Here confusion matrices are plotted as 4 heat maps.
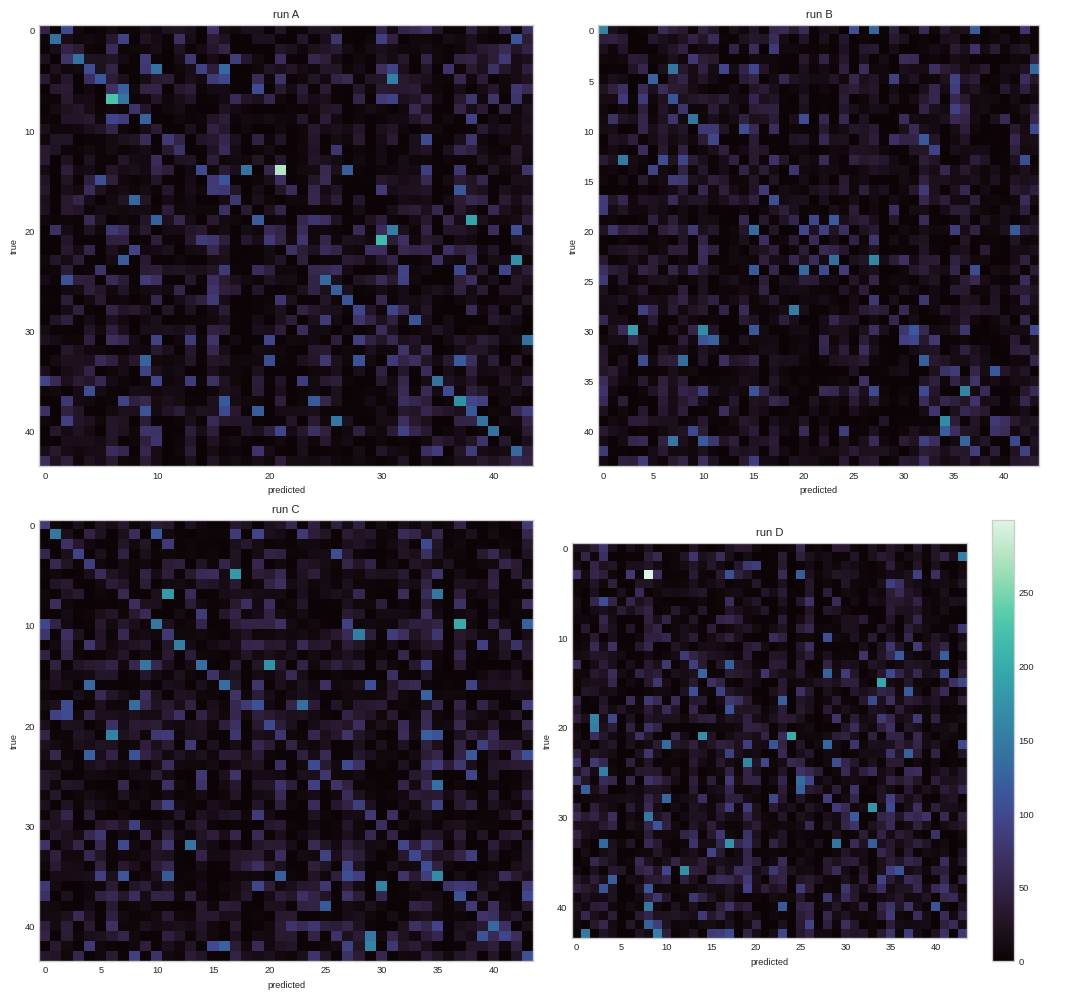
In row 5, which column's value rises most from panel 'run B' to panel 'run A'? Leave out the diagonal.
31
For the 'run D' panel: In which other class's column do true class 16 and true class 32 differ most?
37
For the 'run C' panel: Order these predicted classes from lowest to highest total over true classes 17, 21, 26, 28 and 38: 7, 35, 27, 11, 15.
15, 7, 27, 11, 35
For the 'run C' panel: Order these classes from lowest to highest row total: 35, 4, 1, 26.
4, 26, 1, 35
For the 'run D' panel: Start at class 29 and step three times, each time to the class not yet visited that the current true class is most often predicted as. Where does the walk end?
23
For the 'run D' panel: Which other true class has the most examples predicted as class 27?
25
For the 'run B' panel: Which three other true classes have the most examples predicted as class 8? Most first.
33, 13, 15
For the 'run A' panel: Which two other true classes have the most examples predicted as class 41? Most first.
24, 3
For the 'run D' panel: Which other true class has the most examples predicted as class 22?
28
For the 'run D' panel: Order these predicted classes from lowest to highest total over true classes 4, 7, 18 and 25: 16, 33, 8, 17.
16, 33, 8, 17
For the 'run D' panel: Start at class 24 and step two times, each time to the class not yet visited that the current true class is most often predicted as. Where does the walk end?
2
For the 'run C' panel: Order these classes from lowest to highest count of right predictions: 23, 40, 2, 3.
23, 2, 3, 40
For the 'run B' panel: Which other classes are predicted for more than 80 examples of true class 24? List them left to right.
15, 20, 22, 37
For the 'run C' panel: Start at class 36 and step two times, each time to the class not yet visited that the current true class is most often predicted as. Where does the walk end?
8
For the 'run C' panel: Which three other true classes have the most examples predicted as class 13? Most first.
32, 22, 7
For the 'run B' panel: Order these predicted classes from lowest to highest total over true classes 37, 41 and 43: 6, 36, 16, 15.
16, 6, 15, 36
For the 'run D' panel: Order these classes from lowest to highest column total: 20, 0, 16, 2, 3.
20, 0, 16, 2, 3
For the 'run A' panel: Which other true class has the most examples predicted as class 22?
16
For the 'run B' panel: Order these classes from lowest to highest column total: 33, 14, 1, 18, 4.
18, 1, 14, 33, 4
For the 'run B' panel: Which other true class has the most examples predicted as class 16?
21
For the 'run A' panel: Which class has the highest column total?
38
